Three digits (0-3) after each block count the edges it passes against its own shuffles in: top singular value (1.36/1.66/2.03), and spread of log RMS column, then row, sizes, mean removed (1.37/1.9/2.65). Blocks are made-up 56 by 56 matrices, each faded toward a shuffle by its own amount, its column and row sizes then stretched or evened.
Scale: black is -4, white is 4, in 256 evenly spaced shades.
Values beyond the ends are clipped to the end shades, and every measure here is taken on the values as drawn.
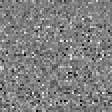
0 0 2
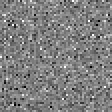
0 0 2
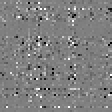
1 2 3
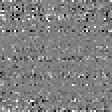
1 1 3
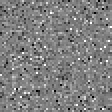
1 0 0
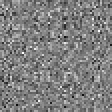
3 2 0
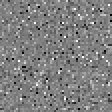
0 0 0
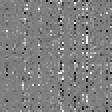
2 3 1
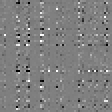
3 3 2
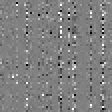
1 3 1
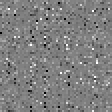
0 2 1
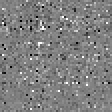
0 1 2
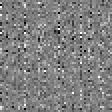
0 3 1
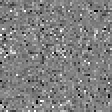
0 1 2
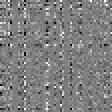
3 3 2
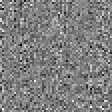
2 2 0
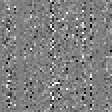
2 3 0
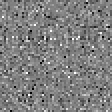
2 0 1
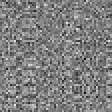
3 1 1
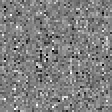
1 2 0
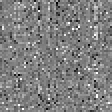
2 1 0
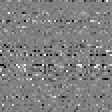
2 0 3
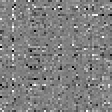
2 2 2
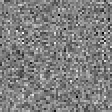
2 1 0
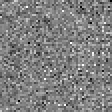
1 1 0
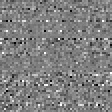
0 0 3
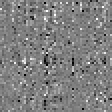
2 2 1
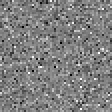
1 0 0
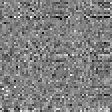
3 0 2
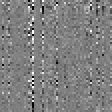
3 3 1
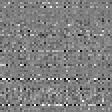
3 1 3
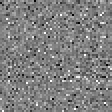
2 0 1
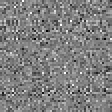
3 0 2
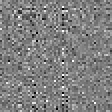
3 2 1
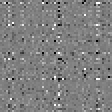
3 2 2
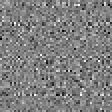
3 0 2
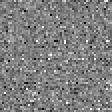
1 0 2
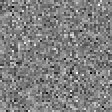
1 1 0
